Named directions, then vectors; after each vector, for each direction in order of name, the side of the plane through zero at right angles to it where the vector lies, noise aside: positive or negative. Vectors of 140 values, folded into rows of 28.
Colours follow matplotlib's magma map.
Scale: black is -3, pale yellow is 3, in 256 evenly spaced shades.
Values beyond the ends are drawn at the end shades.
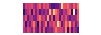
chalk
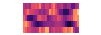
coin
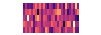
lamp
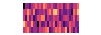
positive, positive, positive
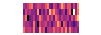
positive, positive, negative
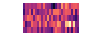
positive, negative, positive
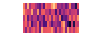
negative, positive, negative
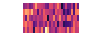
negative, positive, positive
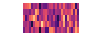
negative, negative, negative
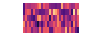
positive, positive, positive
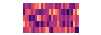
positive, positive, positive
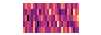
positive, positive, negative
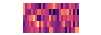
negative, negative, negative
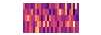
negative, negative, positive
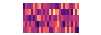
positive, positive, positive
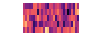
negative, positive, positive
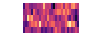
positive, negative, positive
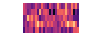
negative, negative, positive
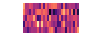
negative, negative, negative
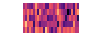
negative, positive, positive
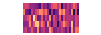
negative, negative, negative
